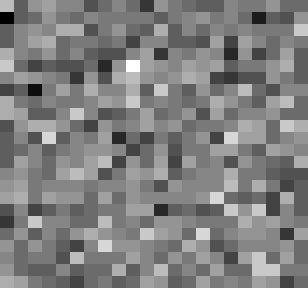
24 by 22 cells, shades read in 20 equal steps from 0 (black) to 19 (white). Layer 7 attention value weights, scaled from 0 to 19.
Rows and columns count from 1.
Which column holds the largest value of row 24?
1
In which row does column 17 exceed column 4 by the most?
18
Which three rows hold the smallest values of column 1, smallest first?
2, 19, 8
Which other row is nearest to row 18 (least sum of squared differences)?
16
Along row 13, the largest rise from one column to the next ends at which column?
20
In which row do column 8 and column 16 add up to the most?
17
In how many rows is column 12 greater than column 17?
15
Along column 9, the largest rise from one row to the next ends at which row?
13
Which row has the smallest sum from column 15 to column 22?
7
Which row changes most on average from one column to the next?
12
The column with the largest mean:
10
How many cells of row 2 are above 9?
6
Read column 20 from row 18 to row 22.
5 12 10 10 8
